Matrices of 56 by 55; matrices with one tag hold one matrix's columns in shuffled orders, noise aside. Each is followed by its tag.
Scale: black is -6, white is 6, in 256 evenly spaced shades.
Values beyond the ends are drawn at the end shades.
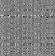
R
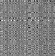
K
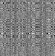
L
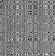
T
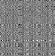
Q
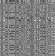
K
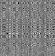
L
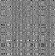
Q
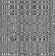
T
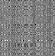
Q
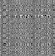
R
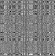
T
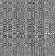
L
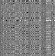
K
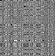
Q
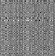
K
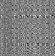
R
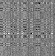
L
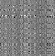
R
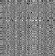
K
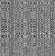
L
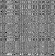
T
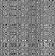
Q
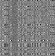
Q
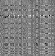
R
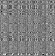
T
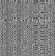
K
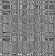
T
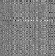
K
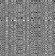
K
